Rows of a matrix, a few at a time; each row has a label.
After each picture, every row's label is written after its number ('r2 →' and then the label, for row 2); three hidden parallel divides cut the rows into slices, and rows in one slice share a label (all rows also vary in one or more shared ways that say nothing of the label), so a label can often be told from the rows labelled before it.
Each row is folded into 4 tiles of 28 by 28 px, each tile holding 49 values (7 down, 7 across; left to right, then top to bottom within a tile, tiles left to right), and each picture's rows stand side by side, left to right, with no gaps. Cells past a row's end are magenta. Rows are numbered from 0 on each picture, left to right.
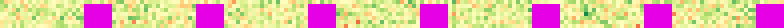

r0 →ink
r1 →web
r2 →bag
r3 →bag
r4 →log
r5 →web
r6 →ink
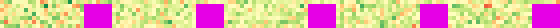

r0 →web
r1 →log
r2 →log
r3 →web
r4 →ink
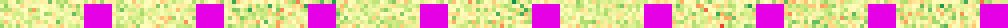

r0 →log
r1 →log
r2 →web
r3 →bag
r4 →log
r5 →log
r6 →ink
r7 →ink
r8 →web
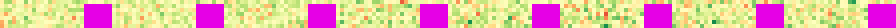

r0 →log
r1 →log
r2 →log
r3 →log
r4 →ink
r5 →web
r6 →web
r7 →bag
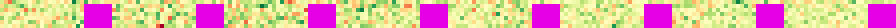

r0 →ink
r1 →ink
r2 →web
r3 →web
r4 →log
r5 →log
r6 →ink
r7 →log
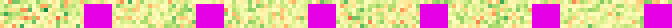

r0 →ink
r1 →ink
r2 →bag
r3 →web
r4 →bag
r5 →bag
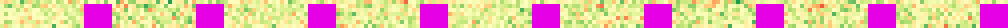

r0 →log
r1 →web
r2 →bag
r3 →bag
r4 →log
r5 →ink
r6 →log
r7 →ink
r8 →log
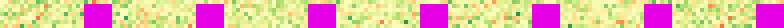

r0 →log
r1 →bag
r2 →bag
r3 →log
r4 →ink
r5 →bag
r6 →ink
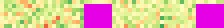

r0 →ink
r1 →bag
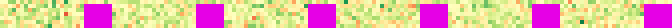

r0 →web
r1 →bag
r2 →bag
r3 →web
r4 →web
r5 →ink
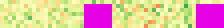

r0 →log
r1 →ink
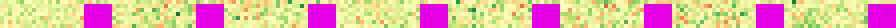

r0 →bag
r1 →ink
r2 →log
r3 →log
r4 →web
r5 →log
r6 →ink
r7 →bag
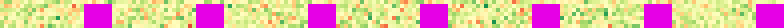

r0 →web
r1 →web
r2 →ink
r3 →log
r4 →web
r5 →ink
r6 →log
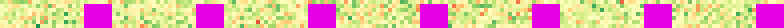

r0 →log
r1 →log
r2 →web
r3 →log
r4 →web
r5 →bag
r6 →ink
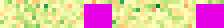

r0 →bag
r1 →web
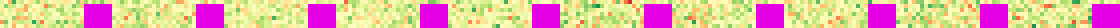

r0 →ink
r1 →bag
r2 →bag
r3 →log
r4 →web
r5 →web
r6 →ink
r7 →ink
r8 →web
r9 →log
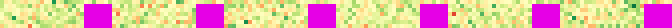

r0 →log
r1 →log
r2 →ink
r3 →log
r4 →log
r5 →ink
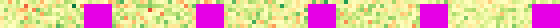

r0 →ink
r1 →web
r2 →log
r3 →web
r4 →bag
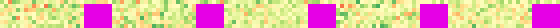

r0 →ink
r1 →log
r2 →log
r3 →web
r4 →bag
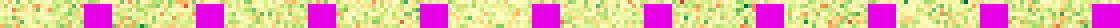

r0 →ink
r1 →web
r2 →log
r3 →log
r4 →bag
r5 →bag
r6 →ink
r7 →ink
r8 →bag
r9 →ink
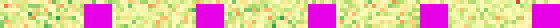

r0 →web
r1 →log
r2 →web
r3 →log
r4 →log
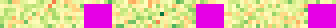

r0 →web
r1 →log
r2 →log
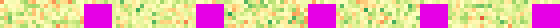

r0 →bag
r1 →bag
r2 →web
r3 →ink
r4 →bag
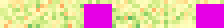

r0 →bag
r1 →bag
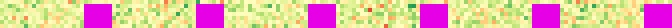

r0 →log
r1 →ink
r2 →bag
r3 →ink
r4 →log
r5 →web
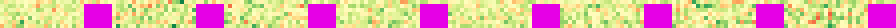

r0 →log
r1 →log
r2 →web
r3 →log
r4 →log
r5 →web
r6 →web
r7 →web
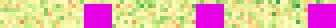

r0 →bag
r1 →web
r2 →log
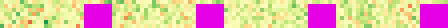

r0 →web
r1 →web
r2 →log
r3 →bag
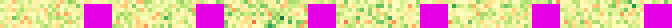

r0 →bag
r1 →bag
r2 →web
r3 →web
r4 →ink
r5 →log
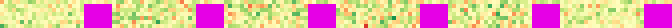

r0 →log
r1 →web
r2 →ink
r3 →web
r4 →web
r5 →log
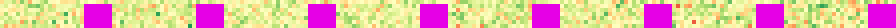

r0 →bag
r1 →ink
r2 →bag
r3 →bag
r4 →log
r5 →log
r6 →web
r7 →web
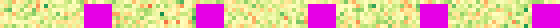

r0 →bag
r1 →log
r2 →bag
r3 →web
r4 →ink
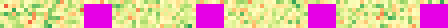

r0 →web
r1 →ink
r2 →log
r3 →web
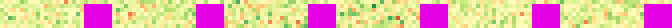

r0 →log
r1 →log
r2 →ink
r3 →web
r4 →bag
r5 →bag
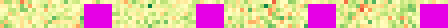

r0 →bag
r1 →bag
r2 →web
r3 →ink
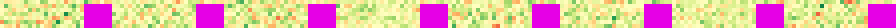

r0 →ink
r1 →bag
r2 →ink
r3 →bag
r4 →log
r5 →bag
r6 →log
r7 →bag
